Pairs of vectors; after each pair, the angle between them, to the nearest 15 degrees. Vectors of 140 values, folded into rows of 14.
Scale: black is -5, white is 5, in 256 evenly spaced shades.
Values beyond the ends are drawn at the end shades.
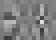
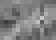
135 degrees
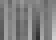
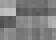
75 degrees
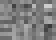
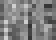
135 degrees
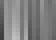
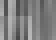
120 degrees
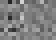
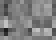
75 degrees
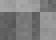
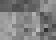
150 degrees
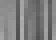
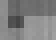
90 degrees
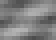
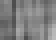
75 degrees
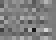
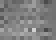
150 degrees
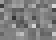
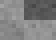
105 degrees
